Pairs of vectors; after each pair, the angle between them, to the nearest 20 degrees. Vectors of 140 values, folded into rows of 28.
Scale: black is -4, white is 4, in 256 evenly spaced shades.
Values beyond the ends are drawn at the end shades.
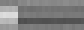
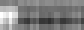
20 degrees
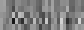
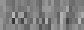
20 degrees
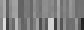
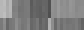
60 degrees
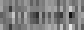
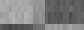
80 degrees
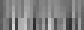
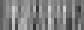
40 degrees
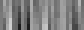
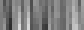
160 degrees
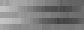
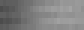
160 degrees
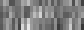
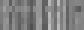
100 degrees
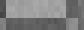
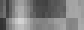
120 degrees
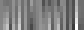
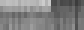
100 degrees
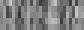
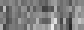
60 degrees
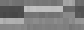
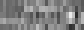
60 degrees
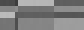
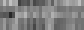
140 degrees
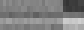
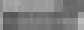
60 degrees
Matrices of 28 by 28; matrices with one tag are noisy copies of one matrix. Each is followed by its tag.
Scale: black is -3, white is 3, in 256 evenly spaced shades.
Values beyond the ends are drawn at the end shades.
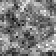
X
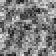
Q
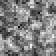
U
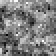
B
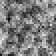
Q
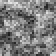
B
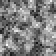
U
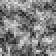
B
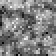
B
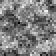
X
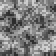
X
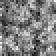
U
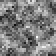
X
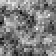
B
